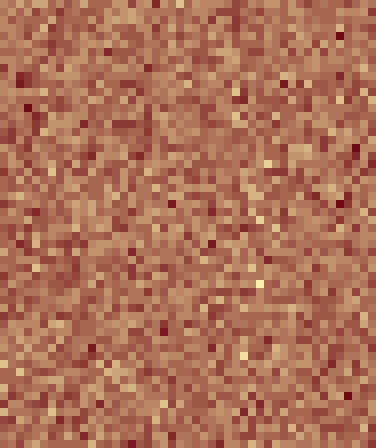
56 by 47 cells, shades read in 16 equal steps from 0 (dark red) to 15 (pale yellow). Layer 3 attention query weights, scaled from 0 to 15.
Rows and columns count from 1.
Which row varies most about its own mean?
29
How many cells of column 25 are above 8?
8
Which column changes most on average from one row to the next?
31
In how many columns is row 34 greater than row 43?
22
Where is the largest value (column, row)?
33, 36
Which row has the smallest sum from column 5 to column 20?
16
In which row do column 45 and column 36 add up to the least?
19
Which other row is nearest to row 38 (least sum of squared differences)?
18
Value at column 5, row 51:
4
